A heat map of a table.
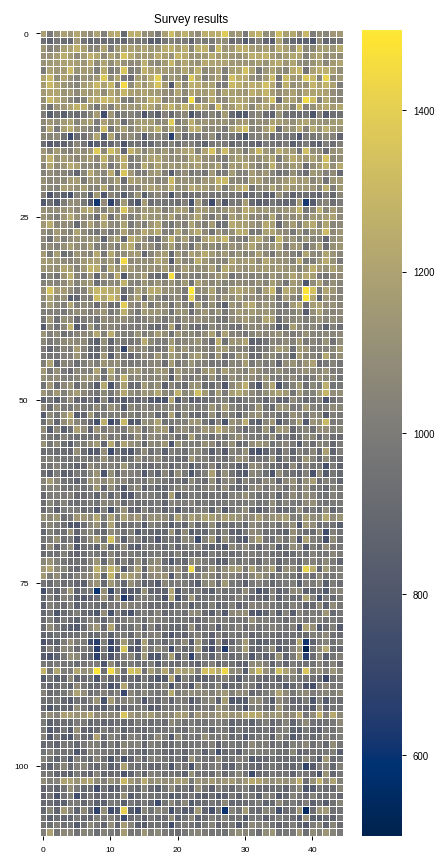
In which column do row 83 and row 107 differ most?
39
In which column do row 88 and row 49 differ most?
42
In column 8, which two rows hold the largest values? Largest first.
87, 16
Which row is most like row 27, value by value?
49
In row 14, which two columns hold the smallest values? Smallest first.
19, 4
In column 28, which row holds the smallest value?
91
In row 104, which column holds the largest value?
12
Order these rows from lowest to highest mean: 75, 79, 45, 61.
79, 75, 61, 45
